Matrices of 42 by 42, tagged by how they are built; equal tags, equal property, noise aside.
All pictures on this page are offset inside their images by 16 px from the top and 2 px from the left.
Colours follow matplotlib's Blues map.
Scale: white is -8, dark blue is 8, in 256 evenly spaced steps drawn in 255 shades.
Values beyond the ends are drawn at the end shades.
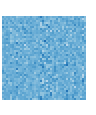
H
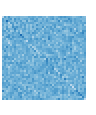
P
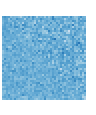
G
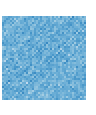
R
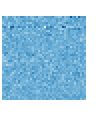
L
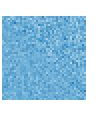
G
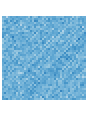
R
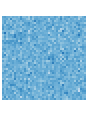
H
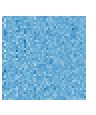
H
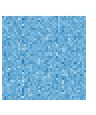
H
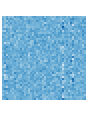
H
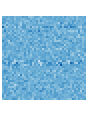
L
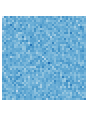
P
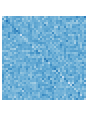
P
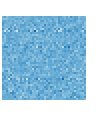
L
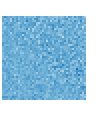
G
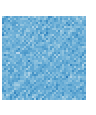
R
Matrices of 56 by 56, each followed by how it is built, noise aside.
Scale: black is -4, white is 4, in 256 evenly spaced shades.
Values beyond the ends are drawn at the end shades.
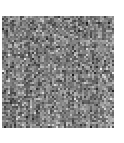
blocks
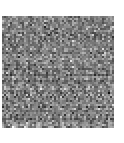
repeating columns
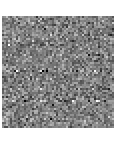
uneven rows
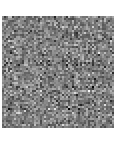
low rank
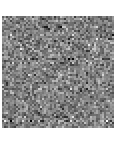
uneven rows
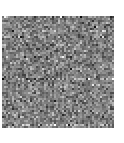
uneven rows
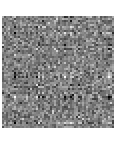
low rank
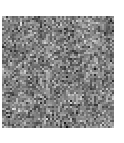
smooth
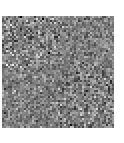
block diagonal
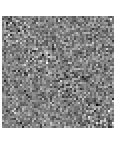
block diagonal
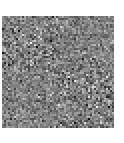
block diagonal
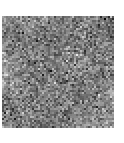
smooth
